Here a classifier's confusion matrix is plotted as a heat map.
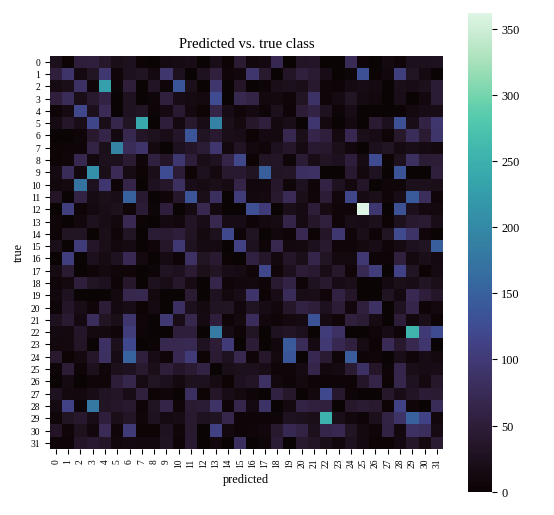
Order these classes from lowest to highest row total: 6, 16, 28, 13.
13, 16, 6, 28
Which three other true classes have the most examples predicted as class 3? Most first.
9, 28, 5
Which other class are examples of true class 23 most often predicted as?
19
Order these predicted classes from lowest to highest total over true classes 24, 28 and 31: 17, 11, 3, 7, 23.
23, 7, 17, 11, 3
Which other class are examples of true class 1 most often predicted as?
25
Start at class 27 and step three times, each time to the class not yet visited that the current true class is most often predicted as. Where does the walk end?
30
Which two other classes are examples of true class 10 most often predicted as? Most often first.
2, 4
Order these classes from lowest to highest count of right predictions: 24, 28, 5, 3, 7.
3, 5, 7, 28, 24
